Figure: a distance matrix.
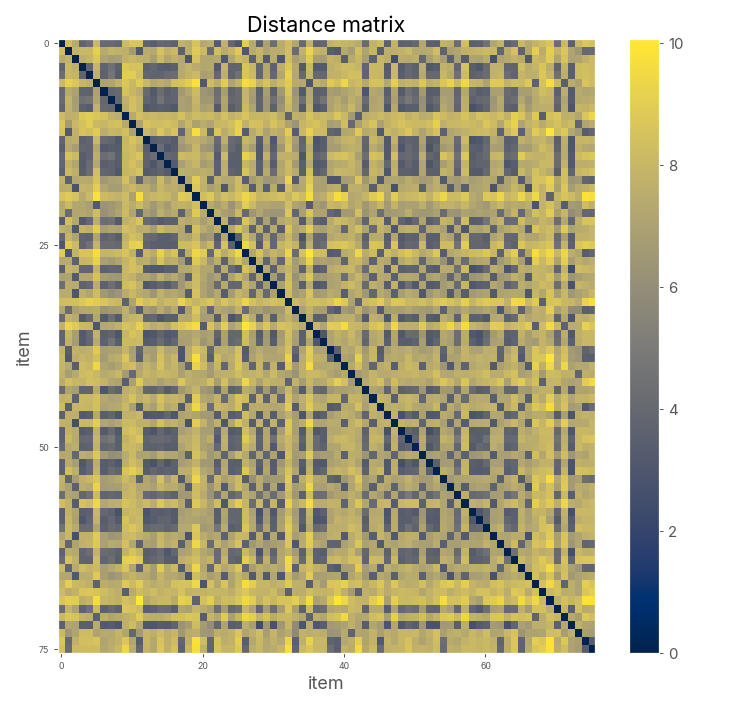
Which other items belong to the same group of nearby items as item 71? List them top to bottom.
5, 20, 35, 67
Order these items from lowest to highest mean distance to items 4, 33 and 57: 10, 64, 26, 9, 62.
62, 64, 26, 10, 9
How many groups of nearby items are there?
7
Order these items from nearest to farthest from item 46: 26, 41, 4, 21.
4, 21, 41, 26
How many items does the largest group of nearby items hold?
34
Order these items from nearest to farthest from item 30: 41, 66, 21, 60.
60, 21, 66, 41
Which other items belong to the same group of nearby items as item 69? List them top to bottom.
19
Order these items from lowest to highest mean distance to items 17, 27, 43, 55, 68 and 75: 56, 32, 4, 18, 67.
18, 56, 4, 32, 67
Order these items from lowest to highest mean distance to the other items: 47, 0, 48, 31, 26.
48, 0, 31, 47, 26
